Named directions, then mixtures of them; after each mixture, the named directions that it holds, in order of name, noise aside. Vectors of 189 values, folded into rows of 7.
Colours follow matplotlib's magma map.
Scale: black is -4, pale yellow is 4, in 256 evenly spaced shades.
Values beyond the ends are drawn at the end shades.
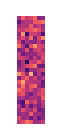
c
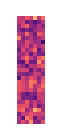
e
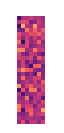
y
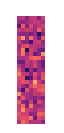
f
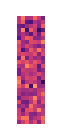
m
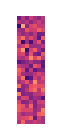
f, y.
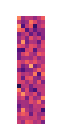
y.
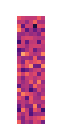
y.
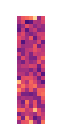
c, e, m.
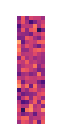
m, y.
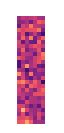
c, f.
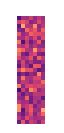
y.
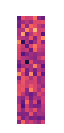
c, y.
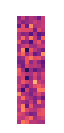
f.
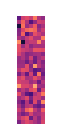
c, m, y.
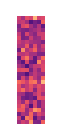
e.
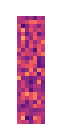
e, y.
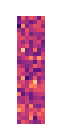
e, f, y.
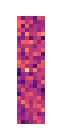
c, f.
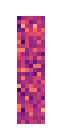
y.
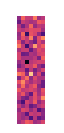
c.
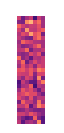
e, f, m.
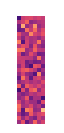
y.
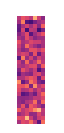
e, m.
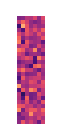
e, y.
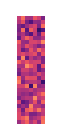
m.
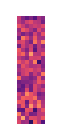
c, e, f.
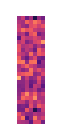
e.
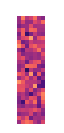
c, m.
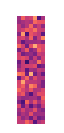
c.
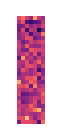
e, m.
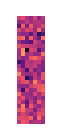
f.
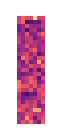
e, m.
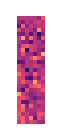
f.
